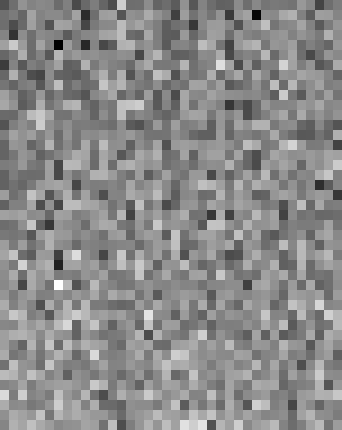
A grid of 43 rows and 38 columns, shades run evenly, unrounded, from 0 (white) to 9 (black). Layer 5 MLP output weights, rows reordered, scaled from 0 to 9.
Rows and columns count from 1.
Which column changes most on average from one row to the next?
7
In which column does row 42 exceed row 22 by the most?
14
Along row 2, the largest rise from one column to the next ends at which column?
29
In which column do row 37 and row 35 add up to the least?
6
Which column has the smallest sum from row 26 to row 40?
8
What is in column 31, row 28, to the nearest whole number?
4
